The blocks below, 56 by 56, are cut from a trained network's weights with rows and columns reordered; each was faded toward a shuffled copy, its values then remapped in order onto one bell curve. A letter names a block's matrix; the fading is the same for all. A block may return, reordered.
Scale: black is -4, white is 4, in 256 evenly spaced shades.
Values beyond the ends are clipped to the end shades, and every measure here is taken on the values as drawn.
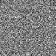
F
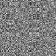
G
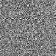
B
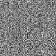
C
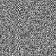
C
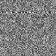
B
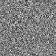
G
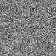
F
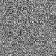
G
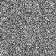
F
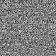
F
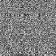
B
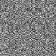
C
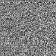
B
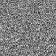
G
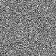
G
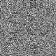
G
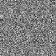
F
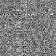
B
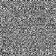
B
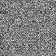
F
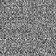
B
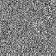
G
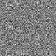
C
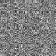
C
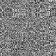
C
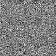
F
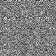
B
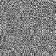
C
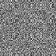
C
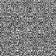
F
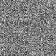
F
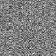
C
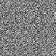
C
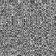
C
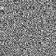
G
